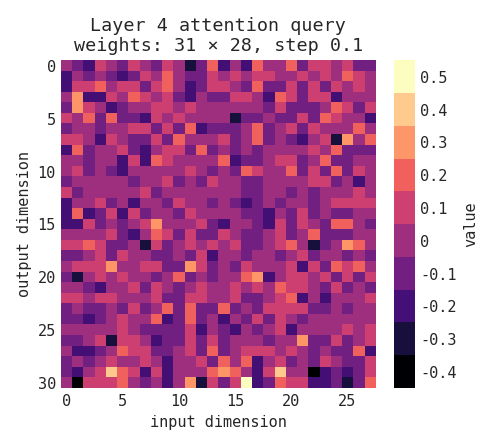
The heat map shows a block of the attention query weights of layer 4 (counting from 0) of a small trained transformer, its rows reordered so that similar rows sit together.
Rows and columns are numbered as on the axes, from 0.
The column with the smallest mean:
0
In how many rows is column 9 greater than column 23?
11
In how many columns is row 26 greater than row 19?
6
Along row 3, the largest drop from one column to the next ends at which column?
2
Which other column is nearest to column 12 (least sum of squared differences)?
10
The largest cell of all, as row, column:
30, 16
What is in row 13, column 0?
-0.2
